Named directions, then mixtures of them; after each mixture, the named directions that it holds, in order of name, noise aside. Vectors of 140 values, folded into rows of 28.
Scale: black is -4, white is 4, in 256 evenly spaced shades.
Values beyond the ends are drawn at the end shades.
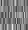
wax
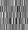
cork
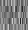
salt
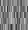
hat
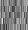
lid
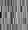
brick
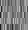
brick, hat, wax.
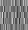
cork, hat, lid.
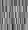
hat, lid, wax.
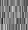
lid.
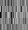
brick.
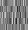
cork.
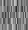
hat, salt, wax.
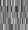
hat, salt.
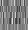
cork, wax.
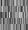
brick, wax.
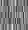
wax.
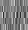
cork, hat.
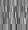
hat, wax.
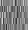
cork, lid.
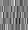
cork, hat.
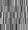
brick, cork, hat.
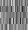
brick, cork, salt.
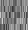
lid.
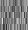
lid.
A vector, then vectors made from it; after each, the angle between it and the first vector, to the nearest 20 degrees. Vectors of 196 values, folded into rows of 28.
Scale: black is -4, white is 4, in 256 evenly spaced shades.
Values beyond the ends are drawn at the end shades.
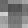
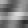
100 degrees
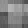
160 degrees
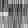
40 degrees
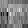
140 degrees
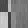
60 degrees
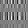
100 degrees
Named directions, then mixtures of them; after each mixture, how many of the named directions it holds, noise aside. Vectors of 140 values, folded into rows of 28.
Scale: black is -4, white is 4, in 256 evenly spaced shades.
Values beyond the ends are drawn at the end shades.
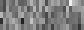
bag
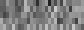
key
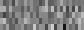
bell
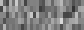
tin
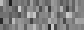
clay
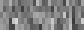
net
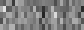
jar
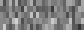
four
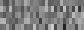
one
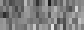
three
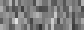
two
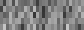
four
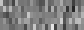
three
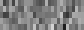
three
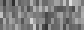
two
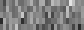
one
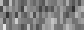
three
